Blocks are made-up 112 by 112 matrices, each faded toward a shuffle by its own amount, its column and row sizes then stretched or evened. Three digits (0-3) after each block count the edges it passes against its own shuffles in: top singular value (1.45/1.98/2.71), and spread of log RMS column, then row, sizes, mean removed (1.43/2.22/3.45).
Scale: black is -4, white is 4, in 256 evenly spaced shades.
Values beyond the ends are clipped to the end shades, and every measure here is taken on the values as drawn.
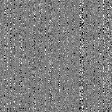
1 3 0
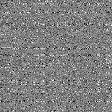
2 0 2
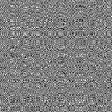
3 0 2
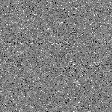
1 0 1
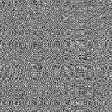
3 0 2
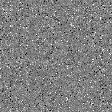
1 1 0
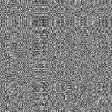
3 2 0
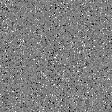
1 1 0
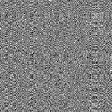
3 2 0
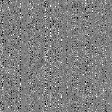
2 3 0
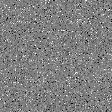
1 0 1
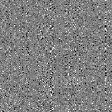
2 2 0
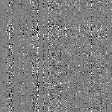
1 3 2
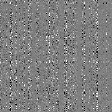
2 3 1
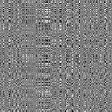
3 3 2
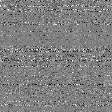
0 0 3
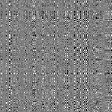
3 3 2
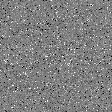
0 0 1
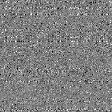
2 0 2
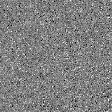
1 1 0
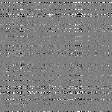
2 2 3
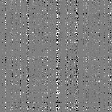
2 3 2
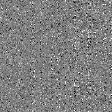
1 2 0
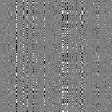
3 3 1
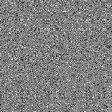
2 0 1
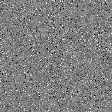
1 1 0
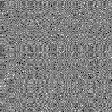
3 0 0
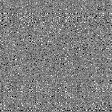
2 0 2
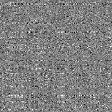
2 0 2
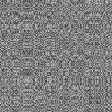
3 1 0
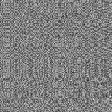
3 0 0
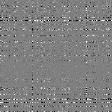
2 2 3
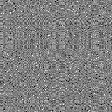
3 0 0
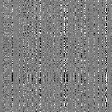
3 3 1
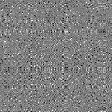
3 1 1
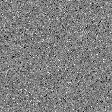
1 0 0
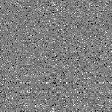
2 1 1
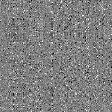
2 2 0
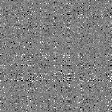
2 2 2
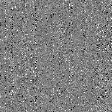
0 2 0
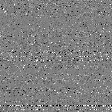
2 0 2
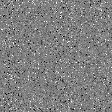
0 1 1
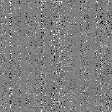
1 3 2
